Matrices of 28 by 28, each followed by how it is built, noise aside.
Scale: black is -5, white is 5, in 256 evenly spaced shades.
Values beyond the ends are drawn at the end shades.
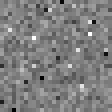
sparse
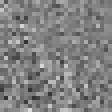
lower triangular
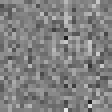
uneven columns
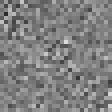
block diagonal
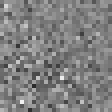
lower triangular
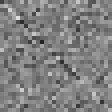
diagonal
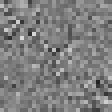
block diagonal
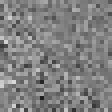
lower triangular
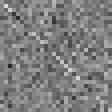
diagonal
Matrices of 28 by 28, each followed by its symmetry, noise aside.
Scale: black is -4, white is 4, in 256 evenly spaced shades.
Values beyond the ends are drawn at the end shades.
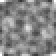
same after a half turn.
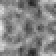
mirrored top to bottom.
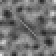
same after a half turn.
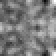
mirrored top to bottom.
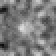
mirrored top to bottom.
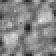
same after a half turn.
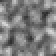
same after a half turn.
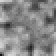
symmetric across the other diagonal.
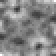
same after a half turn.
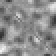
same after a half turn.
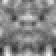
mirrored left to right.
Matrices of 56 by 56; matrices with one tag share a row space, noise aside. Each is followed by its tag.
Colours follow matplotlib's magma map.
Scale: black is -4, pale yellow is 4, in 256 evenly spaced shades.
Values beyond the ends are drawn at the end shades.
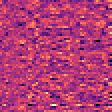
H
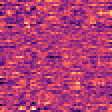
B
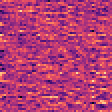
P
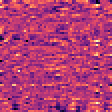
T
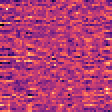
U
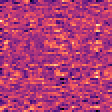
T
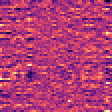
U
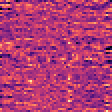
U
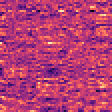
P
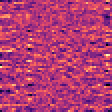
U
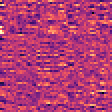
P
